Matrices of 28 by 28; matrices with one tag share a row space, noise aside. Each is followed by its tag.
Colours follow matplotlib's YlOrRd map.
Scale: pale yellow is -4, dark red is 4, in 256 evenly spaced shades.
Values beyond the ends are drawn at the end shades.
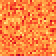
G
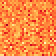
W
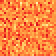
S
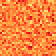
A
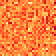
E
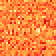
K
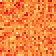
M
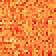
M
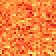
A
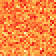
W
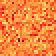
K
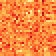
A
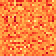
G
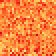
K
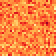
E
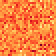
W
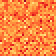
W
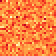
K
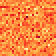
K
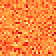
M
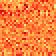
M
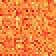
M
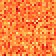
S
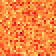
G
